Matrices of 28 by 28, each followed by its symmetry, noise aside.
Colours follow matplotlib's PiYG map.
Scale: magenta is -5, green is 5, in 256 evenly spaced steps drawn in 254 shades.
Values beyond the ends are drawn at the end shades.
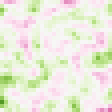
no symmetry.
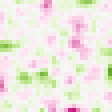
antisymmetric.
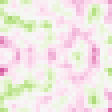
mirrored top to bottom.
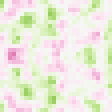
mirrored top to bottom.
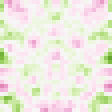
mirrored left to right.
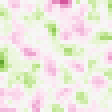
antisymmetric.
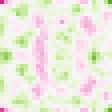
mirrored top to bottom.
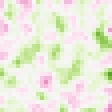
no symmetry.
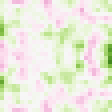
mirrored top to bottom.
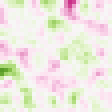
antisymmetric.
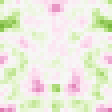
mirrored left to right.
